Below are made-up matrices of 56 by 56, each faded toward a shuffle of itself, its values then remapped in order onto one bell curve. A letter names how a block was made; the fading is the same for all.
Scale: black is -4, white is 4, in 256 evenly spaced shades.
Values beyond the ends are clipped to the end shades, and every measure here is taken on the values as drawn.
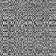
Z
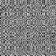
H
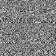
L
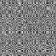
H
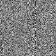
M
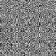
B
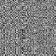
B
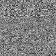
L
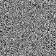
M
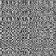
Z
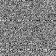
L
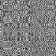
Z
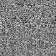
L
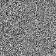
M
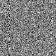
M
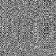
B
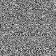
L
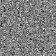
M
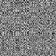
B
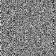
M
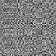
Z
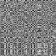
H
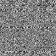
L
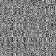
B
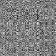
B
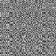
Z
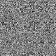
L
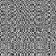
H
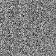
M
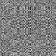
Z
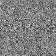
L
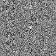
M
